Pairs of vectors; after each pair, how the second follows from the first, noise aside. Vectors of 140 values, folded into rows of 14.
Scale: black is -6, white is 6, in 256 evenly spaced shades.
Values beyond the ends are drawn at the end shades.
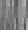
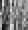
reversed, negated, scaled up.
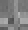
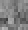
negated.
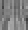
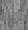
reversed, shrunk.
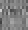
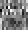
negated, scaled up.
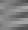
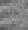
reversed, shrunk.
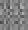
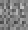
copied.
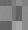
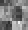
scaled up.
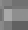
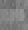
reversed, shrunk.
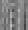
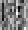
wrapped around, scaled up.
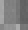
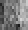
negated, scaled up.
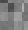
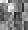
negated, scaled up.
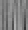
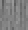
reversed, shrunk.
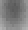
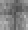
wrapped around, negated.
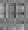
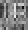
negated, scaled up.
